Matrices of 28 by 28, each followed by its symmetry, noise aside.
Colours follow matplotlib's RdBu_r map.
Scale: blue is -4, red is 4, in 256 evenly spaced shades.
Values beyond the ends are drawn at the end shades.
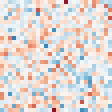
symmetric.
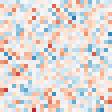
antisymmetric.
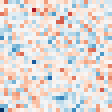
symmetric across the other diagonal.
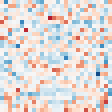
mirrored left to right.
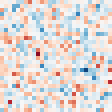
symmetric across the other diagonal.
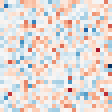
mirrored top to bottom.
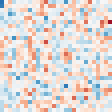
mirrored top to bottom.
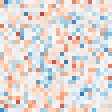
no symmetry.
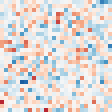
antisymmetric.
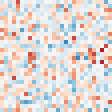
mirrored top to bottom.
